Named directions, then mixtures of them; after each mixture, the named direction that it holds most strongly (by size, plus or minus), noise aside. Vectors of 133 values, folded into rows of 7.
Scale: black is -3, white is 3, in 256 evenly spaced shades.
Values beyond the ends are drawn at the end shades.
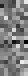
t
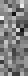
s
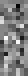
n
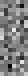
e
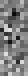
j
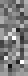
n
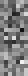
j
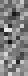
j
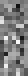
n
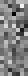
s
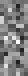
n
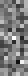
n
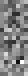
j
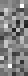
e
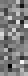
e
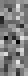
n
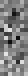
j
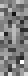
e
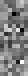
j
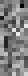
e
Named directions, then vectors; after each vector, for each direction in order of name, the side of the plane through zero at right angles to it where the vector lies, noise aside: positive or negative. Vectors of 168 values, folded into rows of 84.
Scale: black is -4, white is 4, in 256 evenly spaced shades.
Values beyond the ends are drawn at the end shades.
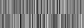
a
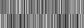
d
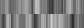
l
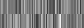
positive, negative, positive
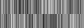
positive, negative, negative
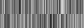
positive, negative, negative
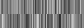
negative, positive, negative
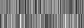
negative, negative, negative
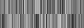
positive, negative, positive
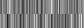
positive, positive, negative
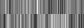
negative, negative, positive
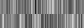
negative, negative, negative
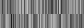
negative, positive, positive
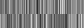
positive, positive, negative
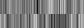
positive, positive, negative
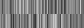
negative, positive, positive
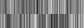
positive, positive, negative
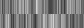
negative, positive, positive
